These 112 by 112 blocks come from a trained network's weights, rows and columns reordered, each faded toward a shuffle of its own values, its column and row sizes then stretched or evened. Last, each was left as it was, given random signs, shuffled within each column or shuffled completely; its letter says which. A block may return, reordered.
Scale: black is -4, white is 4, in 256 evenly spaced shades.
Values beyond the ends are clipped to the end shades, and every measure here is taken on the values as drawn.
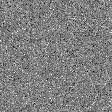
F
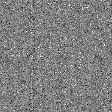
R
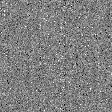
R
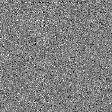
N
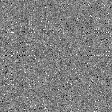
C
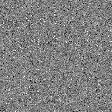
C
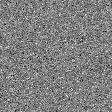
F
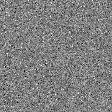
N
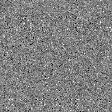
N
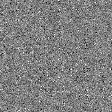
C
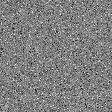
R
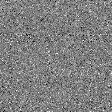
N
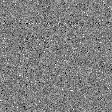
N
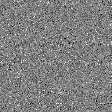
C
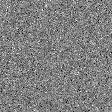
F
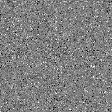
C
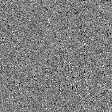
N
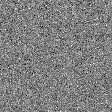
F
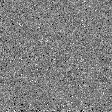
N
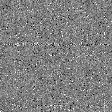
C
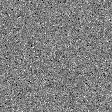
F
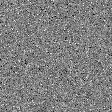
F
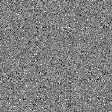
C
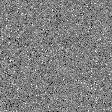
R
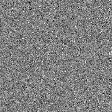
C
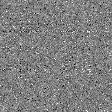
N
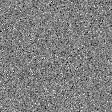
F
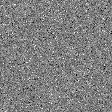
F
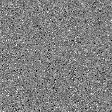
N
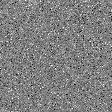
R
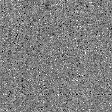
C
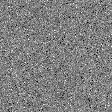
R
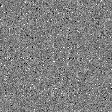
C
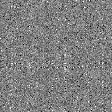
C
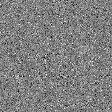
N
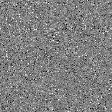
C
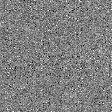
C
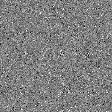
C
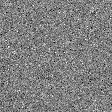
F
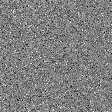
F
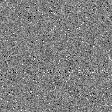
N
